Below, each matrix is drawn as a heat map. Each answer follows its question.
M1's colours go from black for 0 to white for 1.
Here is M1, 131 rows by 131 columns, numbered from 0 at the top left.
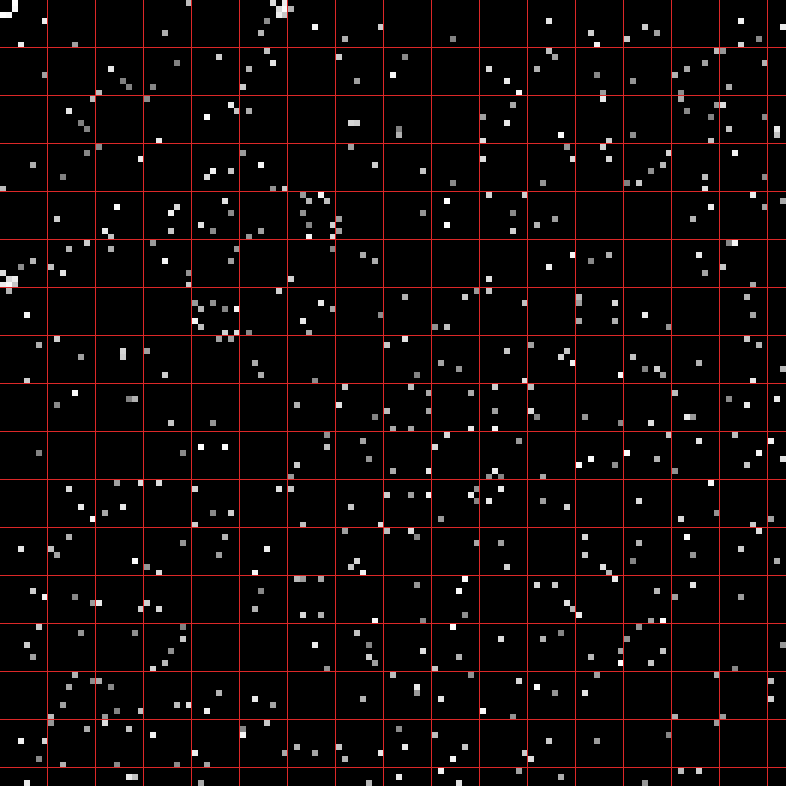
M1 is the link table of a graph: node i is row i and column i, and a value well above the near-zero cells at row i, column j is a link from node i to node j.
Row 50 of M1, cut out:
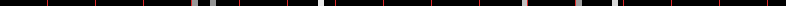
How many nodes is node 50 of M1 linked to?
6
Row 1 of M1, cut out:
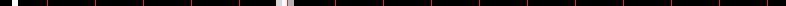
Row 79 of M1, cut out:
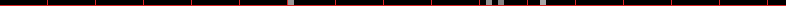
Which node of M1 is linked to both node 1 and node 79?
node 48
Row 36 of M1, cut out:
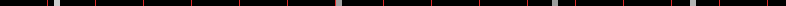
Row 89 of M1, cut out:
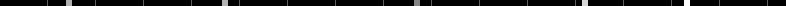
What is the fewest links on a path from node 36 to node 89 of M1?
3
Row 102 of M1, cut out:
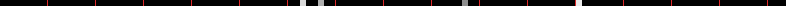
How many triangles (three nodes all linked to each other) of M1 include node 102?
4
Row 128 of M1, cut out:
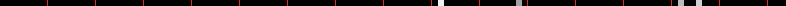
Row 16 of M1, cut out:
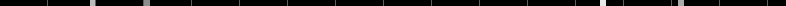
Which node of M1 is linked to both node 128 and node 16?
node 113
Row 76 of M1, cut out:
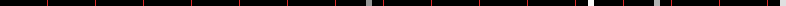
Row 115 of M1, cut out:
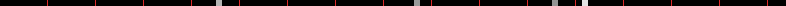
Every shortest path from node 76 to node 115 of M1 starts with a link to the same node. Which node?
node 98
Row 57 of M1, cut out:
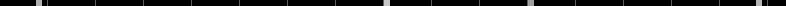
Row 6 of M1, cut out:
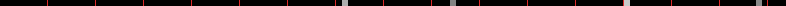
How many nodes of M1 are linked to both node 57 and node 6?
1
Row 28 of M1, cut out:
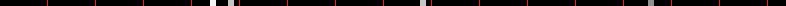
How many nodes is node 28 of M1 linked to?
4
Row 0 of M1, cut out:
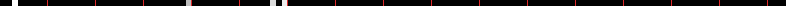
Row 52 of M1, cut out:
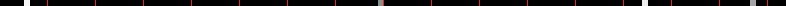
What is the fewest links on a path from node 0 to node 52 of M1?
3
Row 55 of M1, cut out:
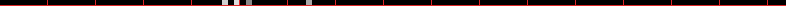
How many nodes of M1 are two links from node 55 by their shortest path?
5
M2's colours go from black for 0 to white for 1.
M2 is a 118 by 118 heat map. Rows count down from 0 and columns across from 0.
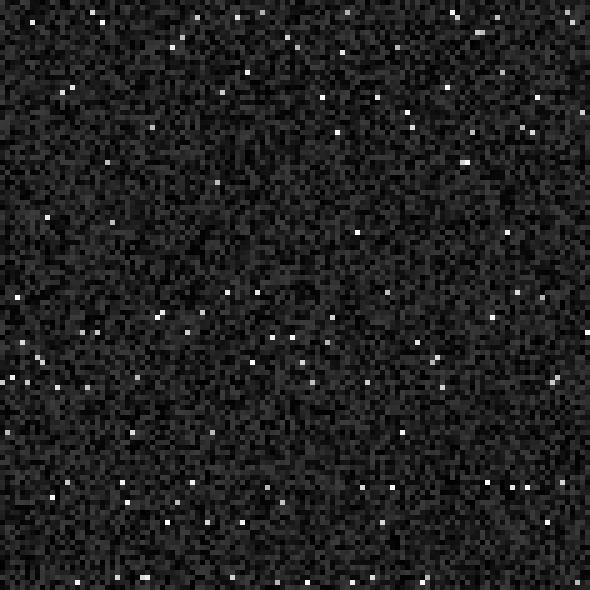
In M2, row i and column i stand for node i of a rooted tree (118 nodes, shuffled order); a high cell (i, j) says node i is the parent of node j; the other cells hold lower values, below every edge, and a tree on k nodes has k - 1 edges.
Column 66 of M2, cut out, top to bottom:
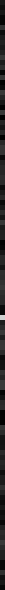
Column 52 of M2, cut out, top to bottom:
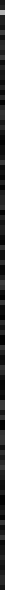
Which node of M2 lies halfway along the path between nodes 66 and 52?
75
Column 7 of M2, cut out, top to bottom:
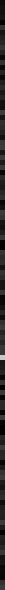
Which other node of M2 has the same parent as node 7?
87
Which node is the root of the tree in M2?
63
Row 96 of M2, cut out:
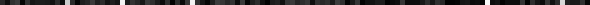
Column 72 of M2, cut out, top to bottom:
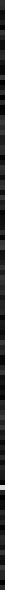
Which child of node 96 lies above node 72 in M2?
97
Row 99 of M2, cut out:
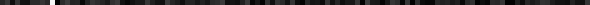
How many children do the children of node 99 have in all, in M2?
1
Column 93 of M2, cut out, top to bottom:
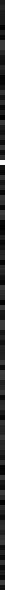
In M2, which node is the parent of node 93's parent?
62
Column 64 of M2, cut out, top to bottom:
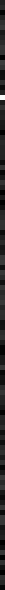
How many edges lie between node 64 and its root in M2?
3
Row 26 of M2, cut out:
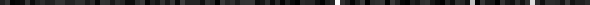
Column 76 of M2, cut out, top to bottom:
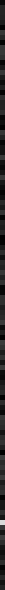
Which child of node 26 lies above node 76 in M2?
67
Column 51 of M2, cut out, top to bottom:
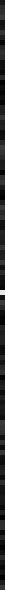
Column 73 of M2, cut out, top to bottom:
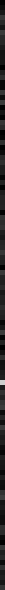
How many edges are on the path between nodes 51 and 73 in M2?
9
